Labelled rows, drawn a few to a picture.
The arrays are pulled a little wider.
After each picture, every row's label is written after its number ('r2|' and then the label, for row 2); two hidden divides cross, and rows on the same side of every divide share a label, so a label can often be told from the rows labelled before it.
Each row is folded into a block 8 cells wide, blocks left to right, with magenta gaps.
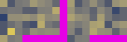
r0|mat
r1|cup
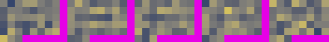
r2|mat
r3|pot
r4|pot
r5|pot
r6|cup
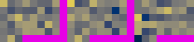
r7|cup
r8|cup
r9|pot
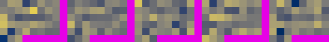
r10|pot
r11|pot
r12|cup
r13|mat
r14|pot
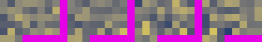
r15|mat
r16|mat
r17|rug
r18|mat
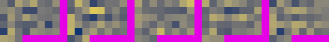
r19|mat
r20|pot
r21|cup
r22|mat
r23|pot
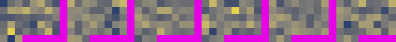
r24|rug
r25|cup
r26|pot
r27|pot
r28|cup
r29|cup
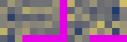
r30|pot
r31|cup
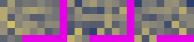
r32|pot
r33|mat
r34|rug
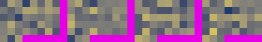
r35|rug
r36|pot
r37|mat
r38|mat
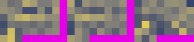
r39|mat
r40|mat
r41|rug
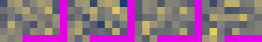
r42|rug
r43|rug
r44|rug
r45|mat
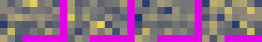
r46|mat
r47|cup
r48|mat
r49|rug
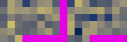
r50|rug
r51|pot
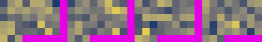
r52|rug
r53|rug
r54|mat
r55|cup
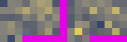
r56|rug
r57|rug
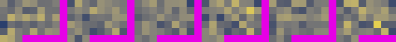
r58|mat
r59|rug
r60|rug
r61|rug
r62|mat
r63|rug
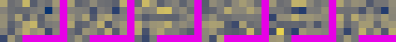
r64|cup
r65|cup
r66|pot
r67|rug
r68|mat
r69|cup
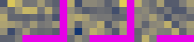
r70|pot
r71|cup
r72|cup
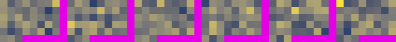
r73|cup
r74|pot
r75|cup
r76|rug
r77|rug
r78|cup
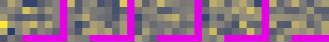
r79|pot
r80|cup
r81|mat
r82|rug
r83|cup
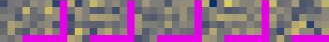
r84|rug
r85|mat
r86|pot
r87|mat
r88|cup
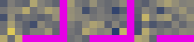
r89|rug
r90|cup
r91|mat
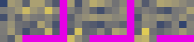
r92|rug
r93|mat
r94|mat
